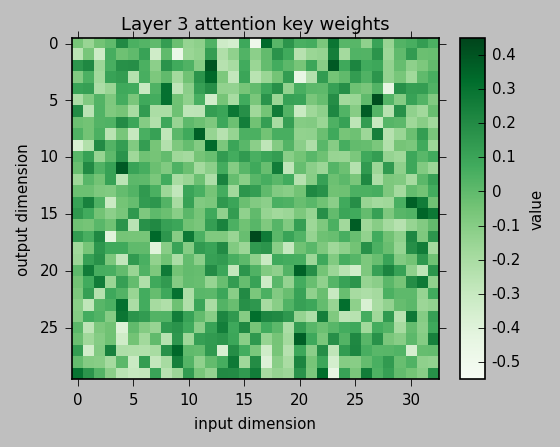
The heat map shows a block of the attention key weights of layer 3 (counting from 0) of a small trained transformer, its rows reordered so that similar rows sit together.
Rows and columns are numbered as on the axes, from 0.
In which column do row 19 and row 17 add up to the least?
3
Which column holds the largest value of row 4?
8
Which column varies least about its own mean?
29
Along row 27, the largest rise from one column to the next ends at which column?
14
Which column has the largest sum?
15
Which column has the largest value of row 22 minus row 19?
9
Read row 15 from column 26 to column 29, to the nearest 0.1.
0 0.1 -0.1 0
